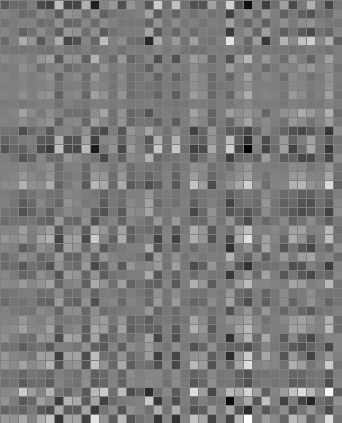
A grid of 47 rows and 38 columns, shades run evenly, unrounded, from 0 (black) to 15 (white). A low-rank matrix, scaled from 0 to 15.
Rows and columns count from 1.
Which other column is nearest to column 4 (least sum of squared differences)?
29
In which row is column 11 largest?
47
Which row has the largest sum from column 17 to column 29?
44
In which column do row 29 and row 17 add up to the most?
26
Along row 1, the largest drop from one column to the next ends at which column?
11
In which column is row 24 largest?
17
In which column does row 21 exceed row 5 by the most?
28
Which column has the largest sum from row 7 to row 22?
37
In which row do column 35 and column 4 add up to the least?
45
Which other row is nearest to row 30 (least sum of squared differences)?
43
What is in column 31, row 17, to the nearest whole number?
6
